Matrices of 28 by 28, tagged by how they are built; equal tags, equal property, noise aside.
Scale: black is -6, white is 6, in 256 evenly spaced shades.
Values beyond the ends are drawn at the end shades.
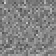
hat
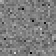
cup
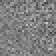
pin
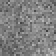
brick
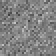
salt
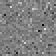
cup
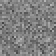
hat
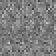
hat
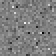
cup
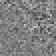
pin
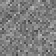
salt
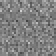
hat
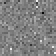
cup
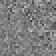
pin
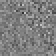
pin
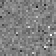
cup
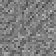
salt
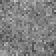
brick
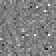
cup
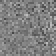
pin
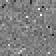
cup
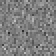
hat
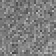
salt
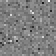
cup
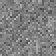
salt
